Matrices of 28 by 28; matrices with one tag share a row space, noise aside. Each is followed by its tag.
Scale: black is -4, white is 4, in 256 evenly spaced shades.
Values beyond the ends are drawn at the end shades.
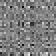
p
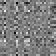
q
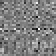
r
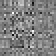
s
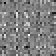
q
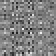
s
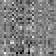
s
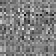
p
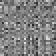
r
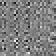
q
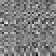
r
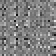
q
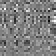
q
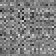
p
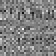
p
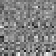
r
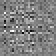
s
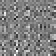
q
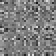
r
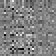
s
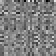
r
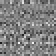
p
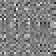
q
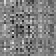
s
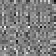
q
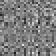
r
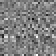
r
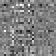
s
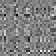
q
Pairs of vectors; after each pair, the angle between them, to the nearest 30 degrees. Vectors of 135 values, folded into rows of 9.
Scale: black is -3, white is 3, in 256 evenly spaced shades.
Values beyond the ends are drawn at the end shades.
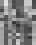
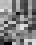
90 degrees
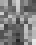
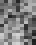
150 degrees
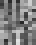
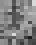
90 degrees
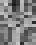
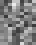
150 degrees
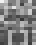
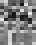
60 degrees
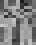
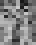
30 degrees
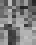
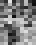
30 degrees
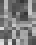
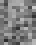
120 degrees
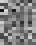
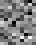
60 degrees
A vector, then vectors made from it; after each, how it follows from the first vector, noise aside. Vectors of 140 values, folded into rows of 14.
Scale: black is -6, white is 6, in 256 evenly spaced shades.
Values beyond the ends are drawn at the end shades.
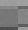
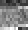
negated, scaled up.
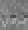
wrapped around, partly zeroed.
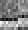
wrapped around, scaled up.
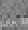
wrapped around, partly zeroed.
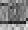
wrapped around, scaled up.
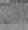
reversed, shrunk.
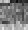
reversed, scaled up.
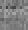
wrapped around, partly zeroed.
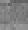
reversed, shrunk.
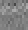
wrapped around, partly zeroed.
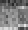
negated, scaled up.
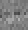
wrapped around, partly zeroed.
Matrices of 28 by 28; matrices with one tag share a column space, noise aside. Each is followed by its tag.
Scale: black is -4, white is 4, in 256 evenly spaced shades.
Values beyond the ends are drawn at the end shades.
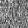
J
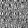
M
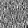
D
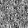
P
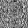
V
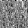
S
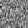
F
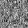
J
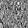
D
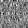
M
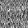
F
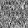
D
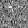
V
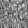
M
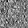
V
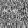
F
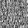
J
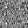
D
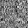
V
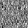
D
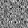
V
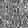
V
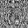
J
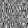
F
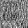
F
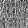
S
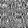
M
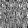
M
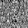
J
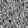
J
